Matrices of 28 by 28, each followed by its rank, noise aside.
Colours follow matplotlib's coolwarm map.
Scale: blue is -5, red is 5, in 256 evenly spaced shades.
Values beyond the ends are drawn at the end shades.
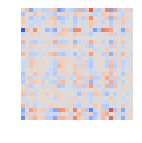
two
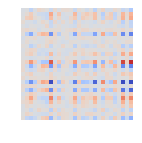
one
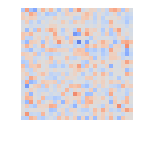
six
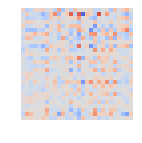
four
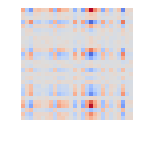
one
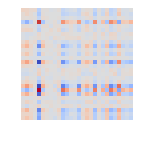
one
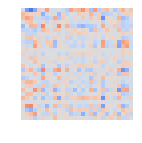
three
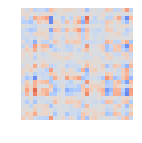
two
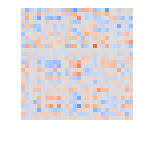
four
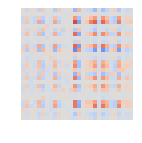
one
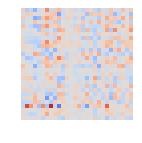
four
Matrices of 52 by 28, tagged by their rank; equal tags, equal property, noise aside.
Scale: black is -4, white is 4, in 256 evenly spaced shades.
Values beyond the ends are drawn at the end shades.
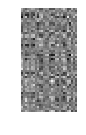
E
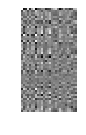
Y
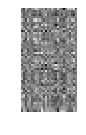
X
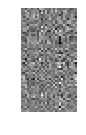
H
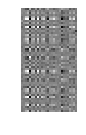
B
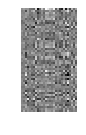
E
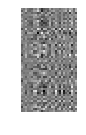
E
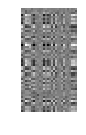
B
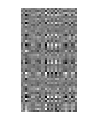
Y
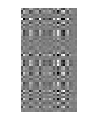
B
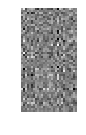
X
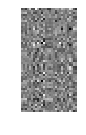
X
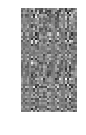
X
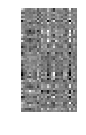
Y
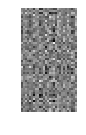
X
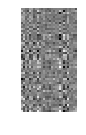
Y
